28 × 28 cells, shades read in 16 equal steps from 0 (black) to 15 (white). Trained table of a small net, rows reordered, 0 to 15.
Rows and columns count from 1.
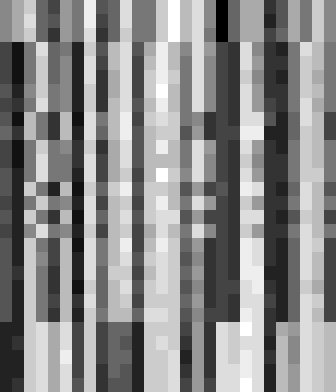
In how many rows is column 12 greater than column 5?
11
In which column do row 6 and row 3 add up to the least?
19
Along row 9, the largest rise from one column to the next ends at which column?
8
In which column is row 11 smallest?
2
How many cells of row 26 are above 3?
22
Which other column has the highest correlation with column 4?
5
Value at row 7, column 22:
9
